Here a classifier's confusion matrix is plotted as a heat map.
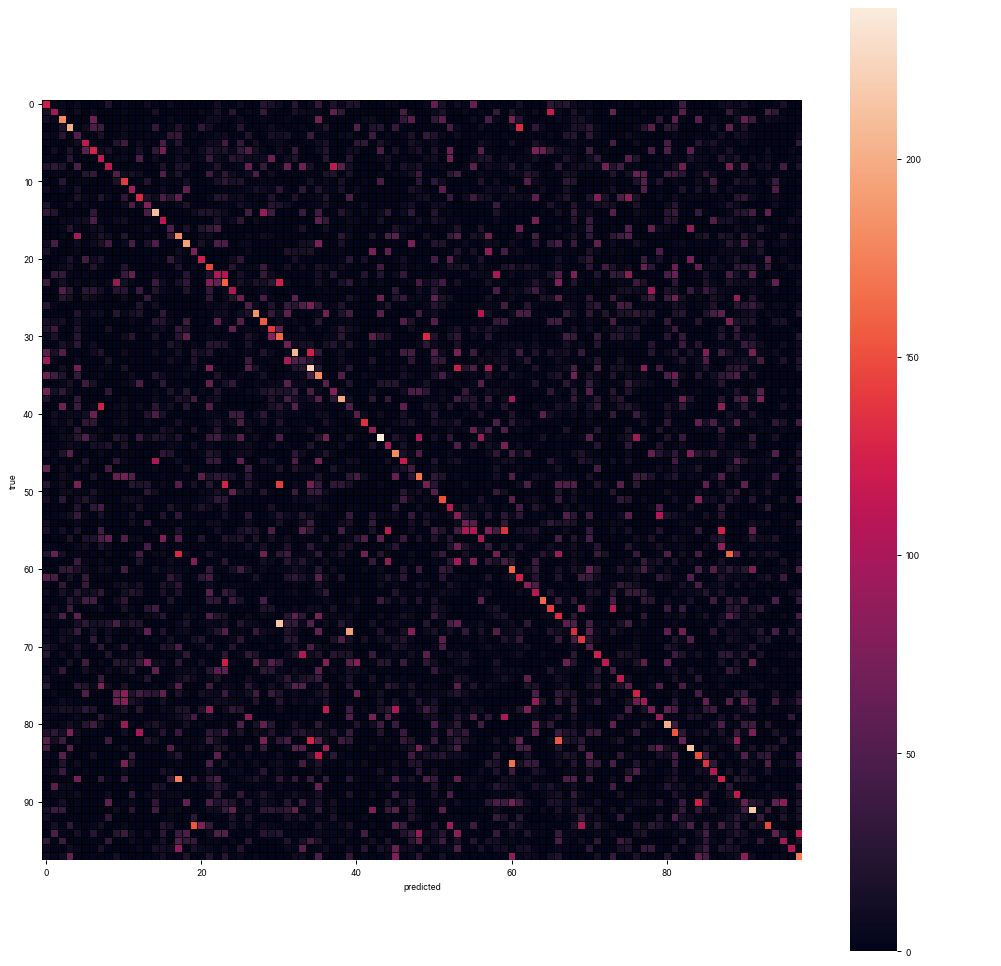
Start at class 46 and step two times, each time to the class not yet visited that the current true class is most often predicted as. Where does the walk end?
28
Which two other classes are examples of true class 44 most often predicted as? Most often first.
59, 53
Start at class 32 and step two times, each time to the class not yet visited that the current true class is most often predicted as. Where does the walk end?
53
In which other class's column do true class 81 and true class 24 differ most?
78
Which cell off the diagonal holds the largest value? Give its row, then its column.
67, 30
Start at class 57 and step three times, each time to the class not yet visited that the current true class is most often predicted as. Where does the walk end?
4
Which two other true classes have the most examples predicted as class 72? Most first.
8, 21
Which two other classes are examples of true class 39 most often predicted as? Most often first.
7, 87
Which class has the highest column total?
35
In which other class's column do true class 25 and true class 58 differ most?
88
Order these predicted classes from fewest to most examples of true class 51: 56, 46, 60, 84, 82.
82, 56, 46, 60, 84
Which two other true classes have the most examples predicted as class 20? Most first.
93, 48
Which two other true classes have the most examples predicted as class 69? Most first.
93, 65
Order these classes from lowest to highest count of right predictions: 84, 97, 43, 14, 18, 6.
6, 84, 97, 18, 14, 43
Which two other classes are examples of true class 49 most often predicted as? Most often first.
30, 23
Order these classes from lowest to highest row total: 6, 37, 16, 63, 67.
16, 63, 37, 67, 6
